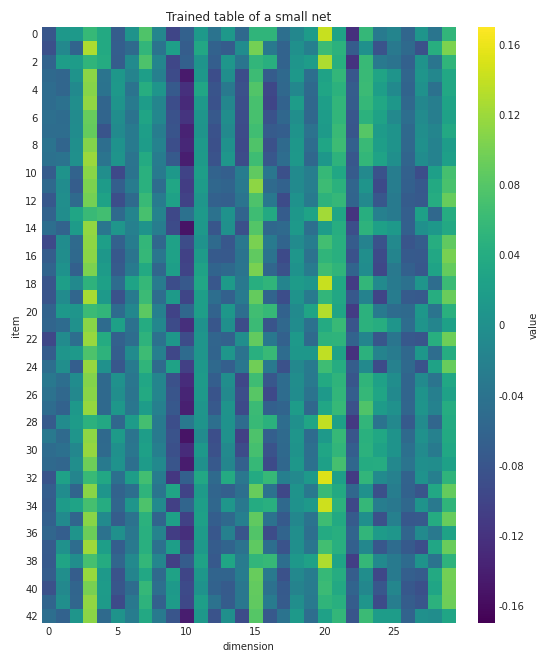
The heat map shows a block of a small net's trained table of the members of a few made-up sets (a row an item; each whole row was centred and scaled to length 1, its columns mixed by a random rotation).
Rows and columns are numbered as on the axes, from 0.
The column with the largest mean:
3
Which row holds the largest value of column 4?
13
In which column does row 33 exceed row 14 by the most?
9
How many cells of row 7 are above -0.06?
22
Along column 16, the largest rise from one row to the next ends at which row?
32
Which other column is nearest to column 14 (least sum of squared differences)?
12
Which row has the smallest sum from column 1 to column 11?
7
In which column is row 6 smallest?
10
